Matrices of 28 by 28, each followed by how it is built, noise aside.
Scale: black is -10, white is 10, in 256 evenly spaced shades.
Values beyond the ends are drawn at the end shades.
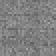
blocks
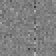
uneven columns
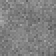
smooth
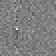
uneven columns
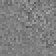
upper triangular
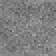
smooth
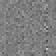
uneven columns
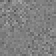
block diagonal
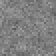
smooth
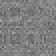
blocks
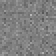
uneven columns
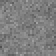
smooth
